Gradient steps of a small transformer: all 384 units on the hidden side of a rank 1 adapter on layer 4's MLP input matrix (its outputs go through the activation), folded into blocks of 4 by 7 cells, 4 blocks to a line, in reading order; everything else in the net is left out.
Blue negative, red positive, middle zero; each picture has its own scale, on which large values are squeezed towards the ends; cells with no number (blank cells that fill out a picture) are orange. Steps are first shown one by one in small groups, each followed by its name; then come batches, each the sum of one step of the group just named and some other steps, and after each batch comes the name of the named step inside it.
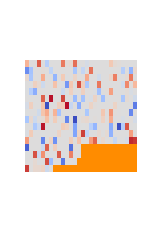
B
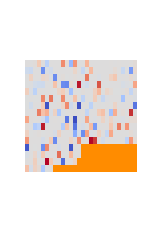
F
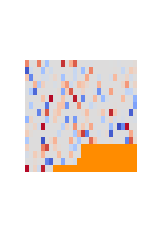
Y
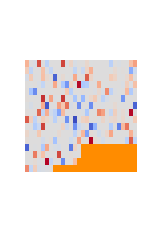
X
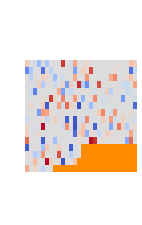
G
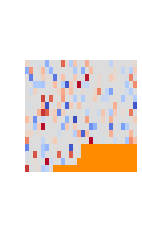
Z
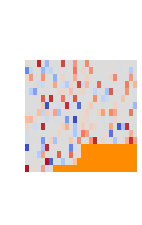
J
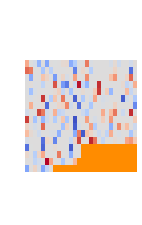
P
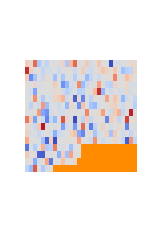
P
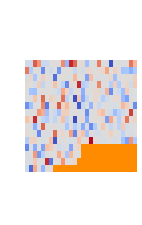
X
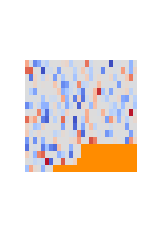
P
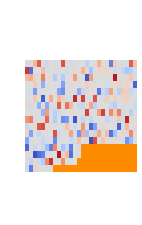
J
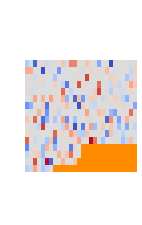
F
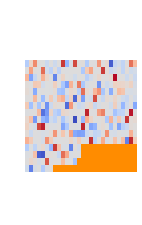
Z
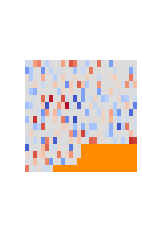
B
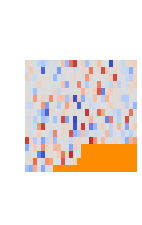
G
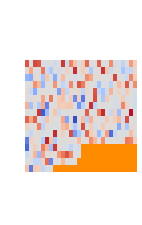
J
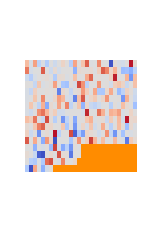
P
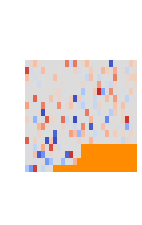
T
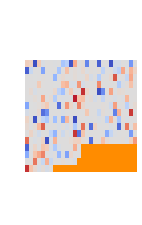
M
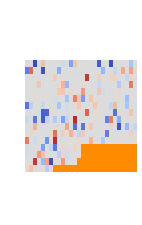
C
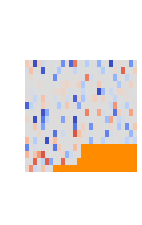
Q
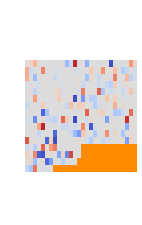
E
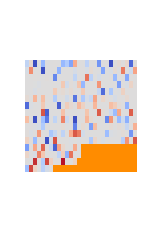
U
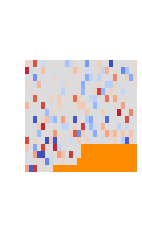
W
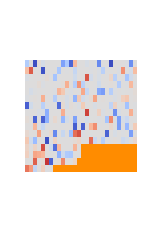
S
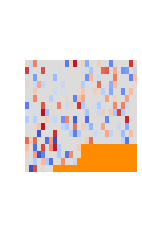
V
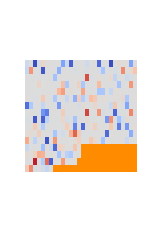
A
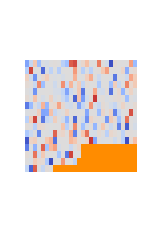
V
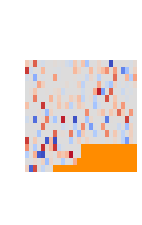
W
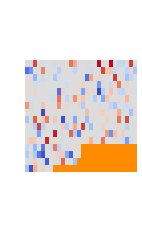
V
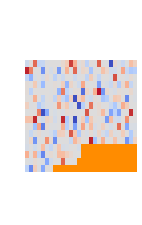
T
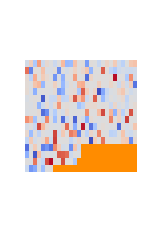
M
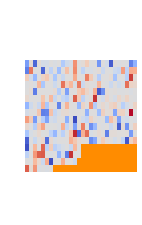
M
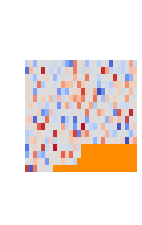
M
